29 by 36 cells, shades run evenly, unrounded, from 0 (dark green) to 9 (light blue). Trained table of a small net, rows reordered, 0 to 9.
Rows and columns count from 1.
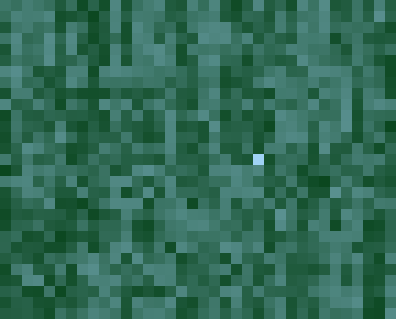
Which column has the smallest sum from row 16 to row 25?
1
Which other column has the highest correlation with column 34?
35
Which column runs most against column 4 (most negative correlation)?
32
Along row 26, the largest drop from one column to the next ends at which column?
5
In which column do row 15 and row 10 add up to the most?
24
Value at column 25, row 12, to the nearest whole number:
0
